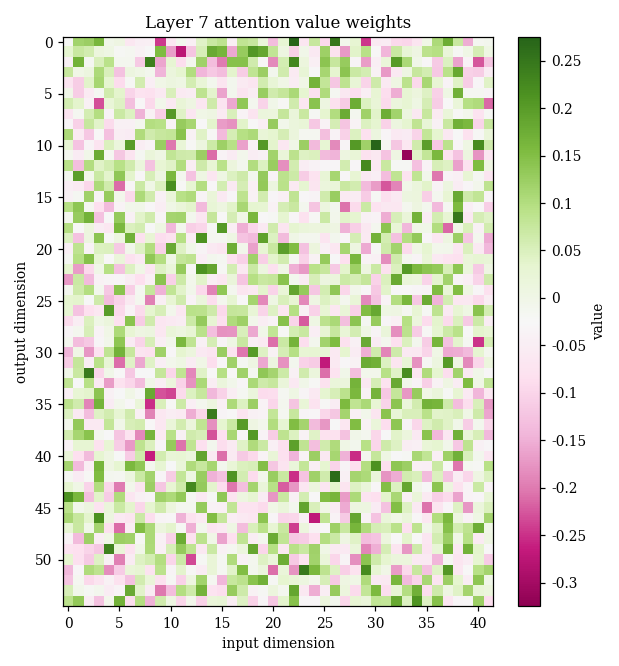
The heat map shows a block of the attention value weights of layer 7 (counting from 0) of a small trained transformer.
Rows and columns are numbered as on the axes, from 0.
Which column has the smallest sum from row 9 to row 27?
23
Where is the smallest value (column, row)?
33, 11
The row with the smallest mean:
31
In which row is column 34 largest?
54
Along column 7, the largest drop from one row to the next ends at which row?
38
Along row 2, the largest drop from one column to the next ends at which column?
9
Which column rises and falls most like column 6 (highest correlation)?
30
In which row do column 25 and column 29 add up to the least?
0
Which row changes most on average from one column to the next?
10
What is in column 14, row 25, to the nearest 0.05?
-0.1
